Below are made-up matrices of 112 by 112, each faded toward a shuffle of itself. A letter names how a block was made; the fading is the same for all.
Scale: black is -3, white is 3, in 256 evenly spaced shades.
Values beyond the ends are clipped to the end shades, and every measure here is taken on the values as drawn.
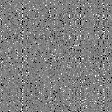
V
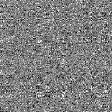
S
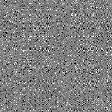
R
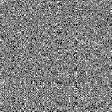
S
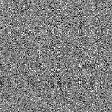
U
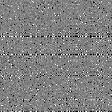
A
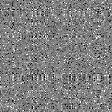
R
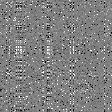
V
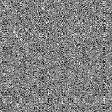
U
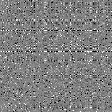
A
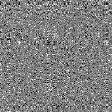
U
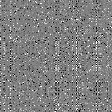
V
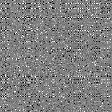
A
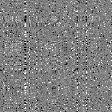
V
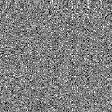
U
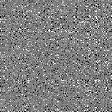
R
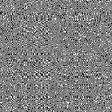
R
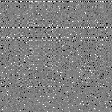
A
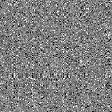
U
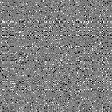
A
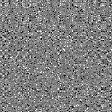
R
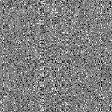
U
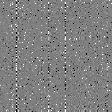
V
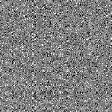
U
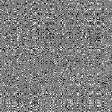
R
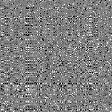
A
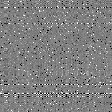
A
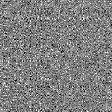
U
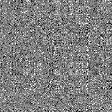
U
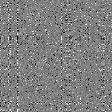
V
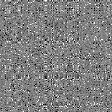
R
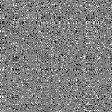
R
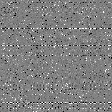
A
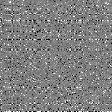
A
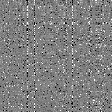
V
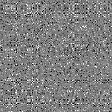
R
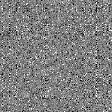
U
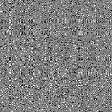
R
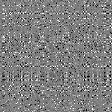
A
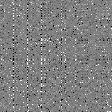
V
